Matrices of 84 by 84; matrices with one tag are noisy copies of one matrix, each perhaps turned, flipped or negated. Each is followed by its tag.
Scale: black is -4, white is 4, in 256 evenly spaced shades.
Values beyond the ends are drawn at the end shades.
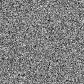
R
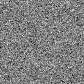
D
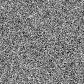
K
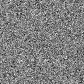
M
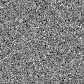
R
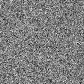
M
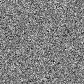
K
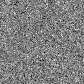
D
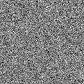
M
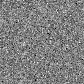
R
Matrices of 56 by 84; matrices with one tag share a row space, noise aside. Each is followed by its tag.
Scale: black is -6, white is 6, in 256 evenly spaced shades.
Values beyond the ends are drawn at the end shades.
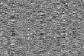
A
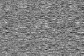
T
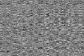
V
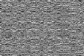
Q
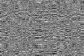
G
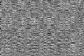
Q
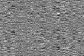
A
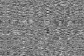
V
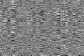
A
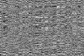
G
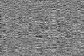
G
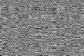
G
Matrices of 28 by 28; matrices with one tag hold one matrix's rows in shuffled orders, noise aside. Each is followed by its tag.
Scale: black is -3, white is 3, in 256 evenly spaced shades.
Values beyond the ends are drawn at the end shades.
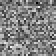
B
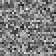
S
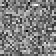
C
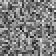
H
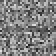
B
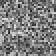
B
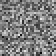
H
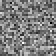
S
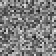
H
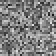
H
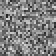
C
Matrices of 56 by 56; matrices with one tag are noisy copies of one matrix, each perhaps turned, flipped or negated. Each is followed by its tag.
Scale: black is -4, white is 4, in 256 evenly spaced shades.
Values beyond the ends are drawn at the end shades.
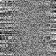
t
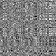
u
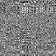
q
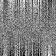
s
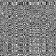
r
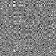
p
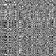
u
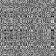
r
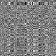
r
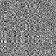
p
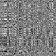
u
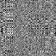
q
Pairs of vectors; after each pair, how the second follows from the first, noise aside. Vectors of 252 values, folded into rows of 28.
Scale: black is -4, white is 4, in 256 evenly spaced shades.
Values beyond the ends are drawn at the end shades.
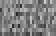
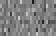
wrapped around, partly zeroed.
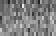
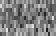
wrapped around, negated.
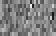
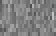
negated, shrunk.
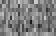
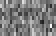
wrapped around, negated.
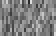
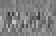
wrapped around, partly zeroed.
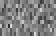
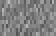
wrapped around, shrunk.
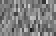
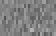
negated, shrunk.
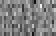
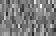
sign-scrambled.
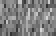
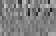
negated, partly zeroed.
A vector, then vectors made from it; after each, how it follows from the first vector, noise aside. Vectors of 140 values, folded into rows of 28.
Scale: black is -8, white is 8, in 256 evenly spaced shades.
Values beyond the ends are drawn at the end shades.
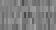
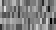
wrapped around, scaled up.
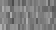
wrapped around, negated.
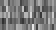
reversed, negated, scaled up.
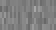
wrapped around, negated, shrunk.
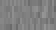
wrapped around, negated, shrunk.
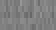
reversed, shrunk.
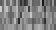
wrapped around, scaled up.
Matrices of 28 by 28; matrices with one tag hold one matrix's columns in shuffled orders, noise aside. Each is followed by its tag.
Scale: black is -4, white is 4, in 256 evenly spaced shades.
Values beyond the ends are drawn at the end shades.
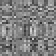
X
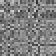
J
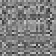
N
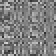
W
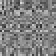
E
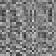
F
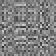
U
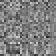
W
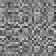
U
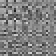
N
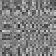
E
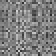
F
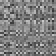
N
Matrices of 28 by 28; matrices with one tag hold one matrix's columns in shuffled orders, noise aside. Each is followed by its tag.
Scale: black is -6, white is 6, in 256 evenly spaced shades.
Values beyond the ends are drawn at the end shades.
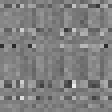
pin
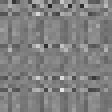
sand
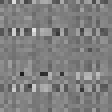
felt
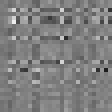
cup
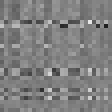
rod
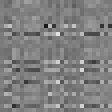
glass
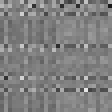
sand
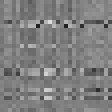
rod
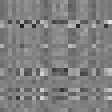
rod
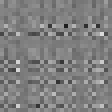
glass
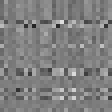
rod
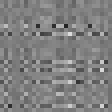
glass
